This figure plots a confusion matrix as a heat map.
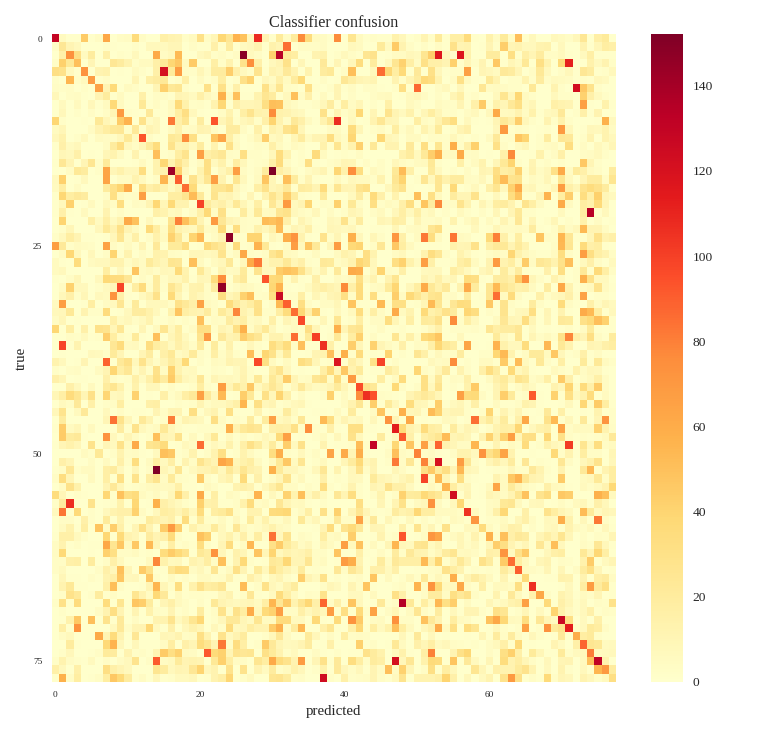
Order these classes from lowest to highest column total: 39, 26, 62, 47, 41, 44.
44, 39, 26, 41, 62, 47
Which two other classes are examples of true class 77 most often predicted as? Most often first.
37, 63
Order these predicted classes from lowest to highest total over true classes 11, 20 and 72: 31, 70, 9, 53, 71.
71, 31, 9, 53, 70
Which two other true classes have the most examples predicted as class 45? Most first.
39, 4
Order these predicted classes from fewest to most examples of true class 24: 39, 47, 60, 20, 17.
39, 17, 60, 20, 47
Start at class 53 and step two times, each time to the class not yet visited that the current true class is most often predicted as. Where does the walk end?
47
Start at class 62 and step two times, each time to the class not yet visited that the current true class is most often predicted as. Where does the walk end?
17
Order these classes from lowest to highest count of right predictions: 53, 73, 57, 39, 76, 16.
53, 76, 73, 57, 39, 16
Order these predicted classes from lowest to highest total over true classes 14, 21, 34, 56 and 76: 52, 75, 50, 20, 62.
50, 62, 75, 52, 20
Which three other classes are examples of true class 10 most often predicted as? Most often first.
39, 22, 16
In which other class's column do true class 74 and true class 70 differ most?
21
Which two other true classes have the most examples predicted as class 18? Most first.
12, 22
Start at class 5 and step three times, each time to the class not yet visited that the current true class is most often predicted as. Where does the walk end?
73
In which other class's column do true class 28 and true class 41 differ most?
42
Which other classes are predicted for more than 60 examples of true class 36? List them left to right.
21, 33, 71
